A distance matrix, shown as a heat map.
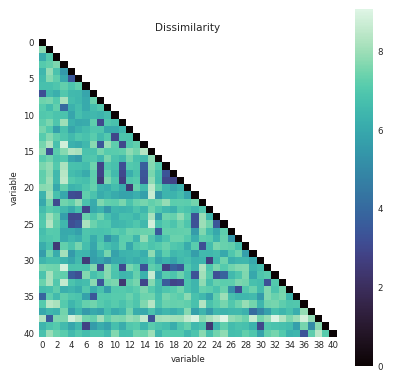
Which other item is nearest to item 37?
29
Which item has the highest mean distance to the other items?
38
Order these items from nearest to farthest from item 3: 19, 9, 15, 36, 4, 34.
9, 4, 34, 36, 15, 19
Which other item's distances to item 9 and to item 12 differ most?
20
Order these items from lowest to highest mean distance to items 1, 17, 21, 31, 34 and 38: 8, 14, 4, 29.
8, 14, 4, 29
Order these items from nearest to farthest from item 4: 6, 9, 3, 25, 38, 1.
25, 3, 9, 6, 1, 38
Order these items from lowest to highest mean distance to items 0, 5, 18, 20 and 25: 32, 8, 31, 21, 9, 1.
21, 32, 8, 31, 9, 1
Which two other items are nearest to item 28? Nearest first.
2, 22
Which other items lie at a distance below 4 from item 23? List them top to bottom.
6, 30, 39
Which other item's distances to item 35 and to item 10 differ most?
13
